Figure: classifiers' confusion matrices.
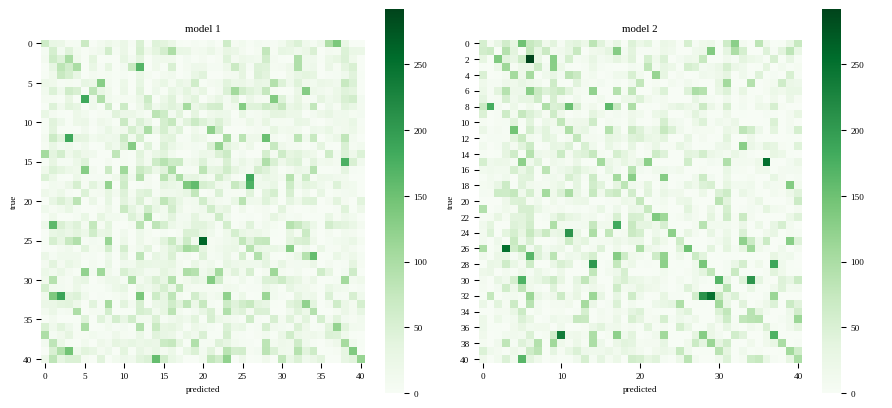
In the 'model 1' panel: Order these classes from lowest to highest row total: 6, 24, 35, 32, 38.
24, 35, 38, 6, 32
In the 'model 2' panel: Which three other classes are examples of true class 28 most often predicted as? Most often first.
14, 37, 23
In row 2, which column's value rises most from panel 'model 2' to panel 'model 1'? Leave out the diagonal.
32
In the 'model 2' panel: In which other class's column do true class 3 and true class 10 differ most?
9
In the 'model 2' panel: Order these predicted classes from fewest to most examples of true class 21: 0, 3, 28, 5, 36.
28, 3, 36, 5, 0
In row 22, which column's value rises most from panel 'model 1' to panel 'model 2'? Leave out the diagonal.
23
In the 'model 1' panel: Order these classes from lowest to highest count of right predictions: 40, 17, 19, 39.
19, 17, 40, 39
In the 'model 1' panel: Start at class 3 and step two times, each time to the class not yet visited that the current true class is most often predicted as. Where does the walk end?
28
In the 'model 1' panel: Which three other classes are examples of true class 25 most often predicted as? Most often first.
20, 8, 4
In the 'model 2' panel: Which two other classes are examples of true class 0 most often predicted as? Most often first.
5, 32
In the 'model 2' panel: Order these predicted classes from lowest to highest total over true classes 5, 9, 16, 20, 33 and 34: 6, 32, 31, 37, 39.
32, 37, 39, 6, 31
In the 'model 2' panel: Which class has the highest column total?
6
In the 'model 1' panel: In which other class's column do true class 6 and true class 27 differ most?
34
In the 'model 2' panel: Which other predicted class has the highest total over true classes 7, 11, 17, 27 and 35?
23
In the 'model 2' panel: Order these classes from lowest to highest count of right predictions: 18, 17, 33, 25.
33, 25, 18, 17
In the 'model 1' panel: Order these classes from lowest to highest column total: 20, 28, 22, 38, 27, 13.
27, 13, 22, 20, 38, 28
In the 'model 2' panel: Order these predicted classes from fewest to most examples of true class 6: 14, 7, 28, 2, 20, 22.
20, 22, 2, 7, 28, 14
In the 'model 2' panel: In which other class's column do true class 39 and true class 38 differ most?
29
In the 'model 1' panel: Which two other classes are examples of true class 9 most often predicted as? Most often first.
14, 15
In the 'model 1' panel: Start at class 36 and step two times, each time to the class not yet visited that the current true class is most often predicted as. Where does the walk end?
0
